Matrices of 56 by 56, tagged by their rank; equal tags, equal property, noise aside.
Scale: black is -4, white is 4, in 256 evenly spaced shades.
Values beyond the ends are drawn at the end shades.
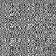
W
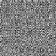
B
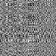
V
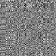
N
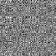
N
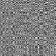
V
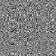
N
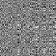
W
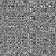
B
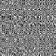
N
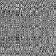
W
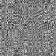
B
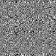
B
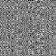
N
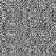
N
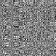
B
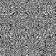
B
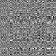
W
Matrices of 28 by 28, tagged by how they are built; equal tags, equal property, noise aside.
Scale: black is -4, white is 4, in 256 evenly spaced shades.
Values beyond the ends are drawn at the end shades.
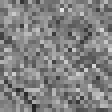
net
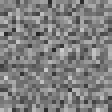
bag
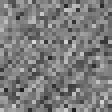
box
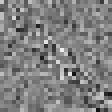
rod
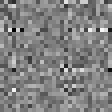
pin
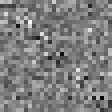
rod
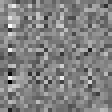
pin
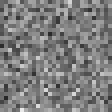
bag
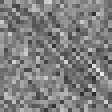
net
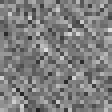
net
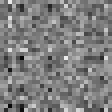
pin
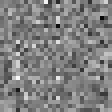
pin
